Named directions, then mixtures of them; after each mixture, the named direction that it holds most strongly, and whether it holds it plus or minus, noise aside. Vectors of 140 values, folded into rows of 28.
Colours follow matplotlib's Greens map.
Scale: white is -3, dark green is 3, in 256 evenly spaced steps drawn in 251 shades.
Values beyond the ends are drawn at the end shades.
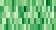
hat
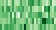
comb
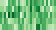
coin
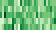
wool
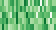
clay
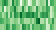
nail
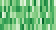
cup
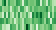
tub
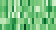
comb, plus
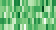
comb, minus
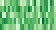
cup, plus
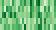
cup, minus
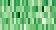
comb, minus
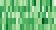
cup, plus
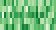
nail, plus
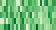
tub, minus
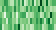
clay, minus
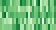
cup, minus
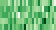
comb, plus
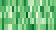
clay, plus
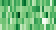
comb, minus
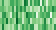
clay, plus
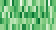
nail, plus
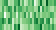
wool, minus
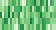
coin, plus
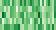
cup, minus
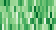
clay, minus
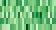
tub, plus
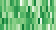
cup, plus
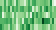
cup, plus
